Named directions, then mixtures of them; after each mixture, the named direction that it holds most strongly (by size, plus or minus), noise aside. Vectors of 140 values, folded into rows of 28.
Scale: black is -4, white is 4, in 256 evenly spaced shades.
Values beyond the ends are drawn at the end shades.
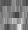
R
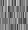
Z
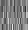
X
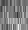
X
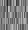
Z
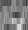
R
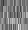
X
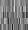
X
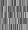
Z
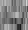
R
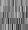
X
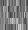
Z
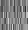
X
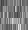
R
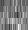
R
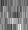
R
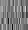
X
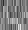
Z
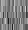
X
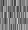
Z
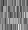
Z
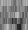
R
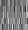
X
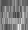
R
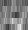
R
